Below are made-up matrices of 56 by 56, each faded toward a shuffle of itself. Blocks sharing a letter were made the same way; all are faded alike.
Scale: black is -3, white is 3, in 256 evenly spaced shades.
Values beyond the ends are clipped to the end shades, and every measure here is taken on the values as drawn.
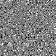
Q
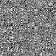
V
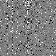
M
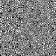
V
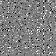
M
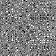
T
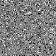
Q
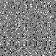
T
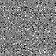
T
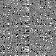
M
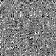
Q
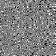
T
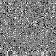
Q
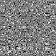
V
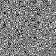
V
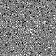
Q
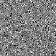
V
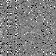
M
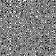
T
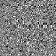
V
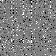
M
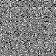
V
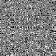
V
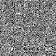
V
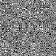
V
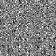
V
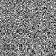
V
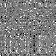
M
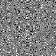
T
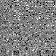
T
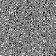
T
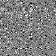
Q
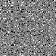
T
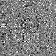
Q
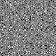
T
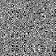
V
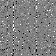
M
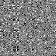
Q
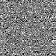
V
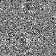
V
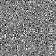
V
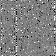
M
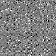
T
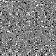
T
